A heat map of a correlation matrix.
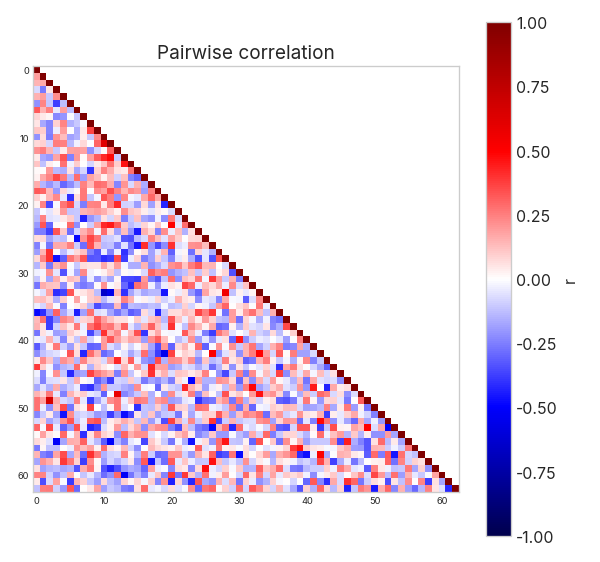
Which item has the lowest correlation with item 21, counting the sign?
53
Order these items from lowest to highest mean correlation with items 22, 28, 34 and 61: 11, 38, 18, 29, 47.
11, 38, 18, 29, 47
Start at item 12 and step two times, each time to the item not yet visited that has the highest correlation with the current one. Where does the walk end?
33
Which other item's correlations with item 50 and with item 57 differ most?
42
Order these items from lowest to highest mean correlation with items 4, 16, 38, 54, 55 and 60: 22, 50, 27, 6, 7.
7, 27, 22, 50, 6
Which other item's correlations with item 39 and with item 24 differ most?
15
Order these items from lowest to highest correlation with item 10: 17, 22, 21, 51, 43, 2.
2, 51, 43, 22, 21, 17
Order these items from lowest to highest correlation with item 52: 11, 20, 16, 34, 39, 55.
39, 55, 11, 16, 34, 20
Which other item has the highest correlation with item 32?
47
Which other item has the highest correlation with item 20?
23
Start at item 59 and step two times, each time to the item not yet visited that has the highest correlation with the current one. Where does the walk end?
8
